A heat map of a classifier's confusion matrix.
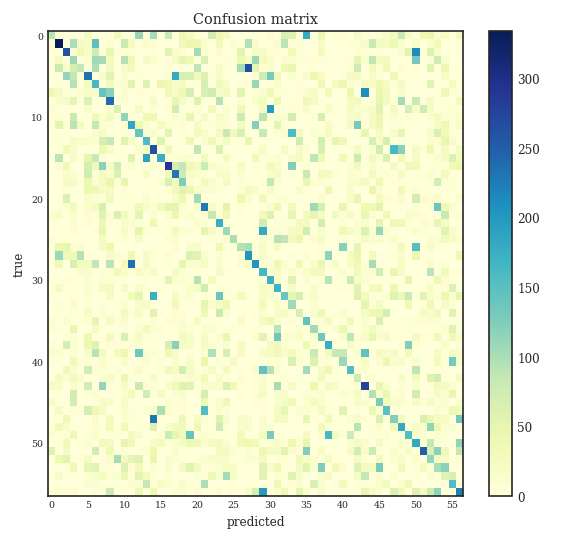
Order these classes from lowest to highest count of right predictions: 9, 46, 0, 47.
9, 0, 47, 46
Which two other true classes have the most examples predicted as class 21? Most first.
46, 55
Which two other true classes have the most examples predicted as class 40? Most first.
26, 39
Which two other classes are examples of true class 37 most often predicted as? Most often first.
31, 41
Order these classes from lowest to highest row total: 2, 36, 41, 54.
36, 54, 41, 2
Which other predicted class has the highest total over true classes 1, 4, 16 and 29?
27
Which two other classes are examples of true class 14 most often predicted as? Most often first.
47, 48
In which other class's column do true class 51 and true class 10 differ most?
35
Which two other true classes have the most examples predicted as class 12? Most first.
39, 0
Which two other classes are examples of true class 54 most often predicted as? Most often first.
24, 43
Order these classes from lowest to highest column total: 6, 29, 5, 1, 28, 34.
34, 28, 1, 5, 6, 29
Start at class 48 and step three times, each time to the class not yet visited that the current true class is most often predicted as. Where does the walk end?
30
